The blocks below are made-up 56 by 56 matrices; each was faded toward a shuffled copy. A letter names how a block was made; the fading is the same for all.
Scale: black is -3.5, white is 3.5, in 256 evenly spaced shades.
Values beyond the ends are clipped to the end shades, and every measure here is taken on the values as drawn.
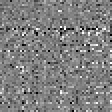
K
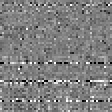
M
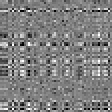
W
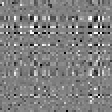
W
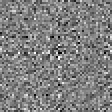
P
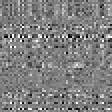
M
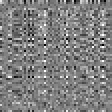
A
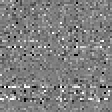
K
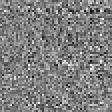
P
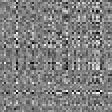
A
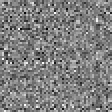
P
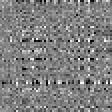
M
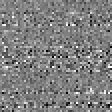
K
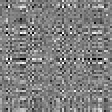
A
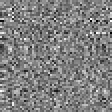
P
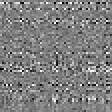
M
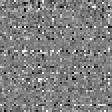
K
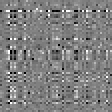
W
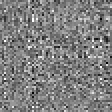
P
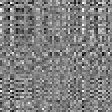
A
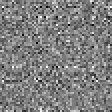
P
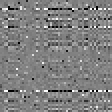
W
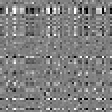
W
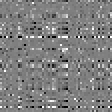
W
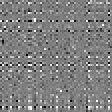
W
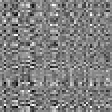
A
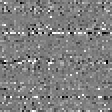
K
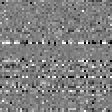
M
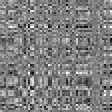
A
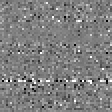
K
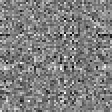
P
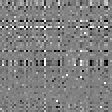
W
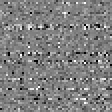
K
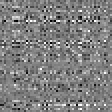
M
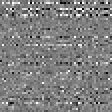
M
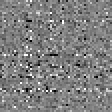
K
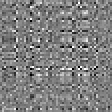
A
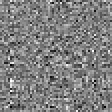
P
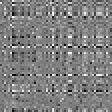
W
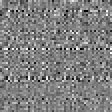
M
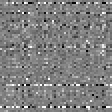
M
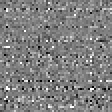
K
